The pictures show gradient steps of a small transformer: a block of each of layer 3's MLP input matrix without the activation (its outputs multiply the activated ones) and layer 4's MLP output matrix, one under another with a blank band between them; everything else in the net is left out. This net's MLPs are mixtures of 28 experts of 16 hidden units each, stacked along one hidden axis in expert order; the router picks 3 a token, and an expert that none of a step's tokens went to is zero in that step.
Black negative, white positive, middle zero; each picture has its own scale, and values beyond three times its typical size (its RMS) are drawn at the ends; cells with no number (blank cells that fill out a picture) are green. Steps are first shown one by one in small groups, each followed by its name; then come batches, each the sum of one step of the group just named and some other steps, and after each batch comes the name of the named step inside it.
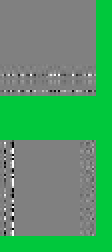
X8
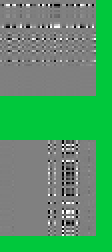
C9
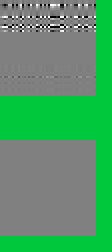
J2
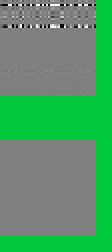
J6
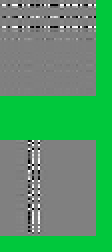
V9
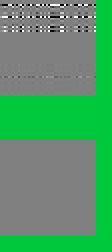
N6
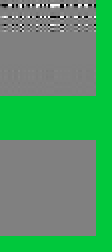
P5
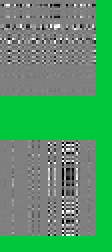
C9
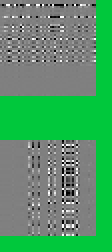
C9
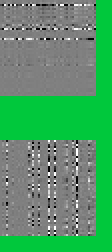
V9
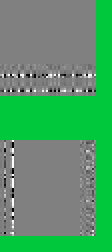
X8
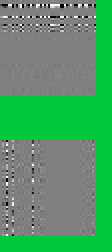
P5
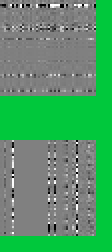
X8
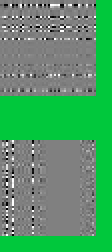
J2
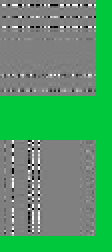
V9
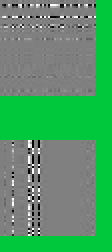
J2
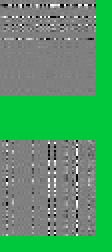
P5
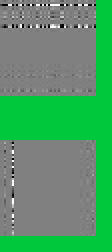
J6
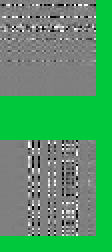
C9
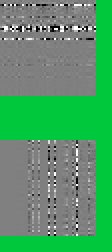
V9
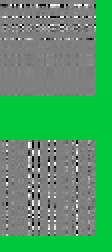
P5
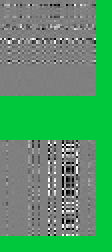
C9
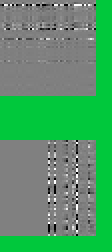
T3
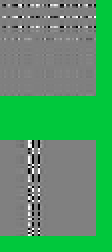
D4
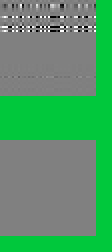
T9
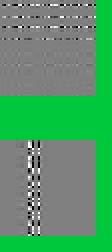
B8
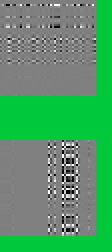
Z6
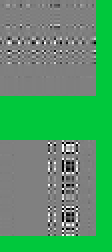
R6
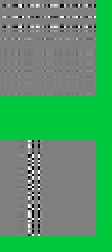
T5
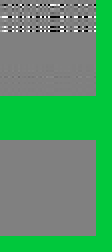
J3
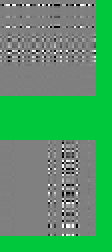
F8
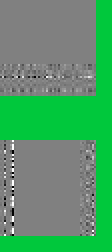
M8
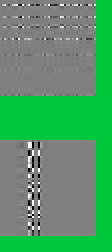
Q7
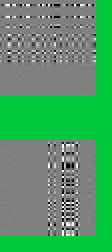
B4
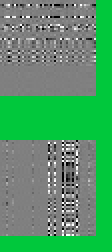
B4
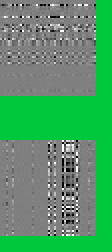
R6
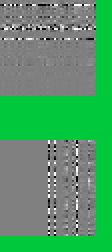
T3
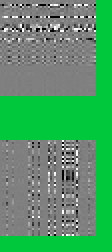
J3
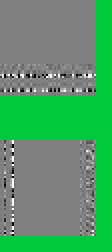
M8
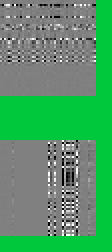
B4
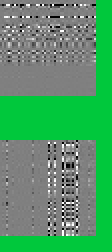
B4
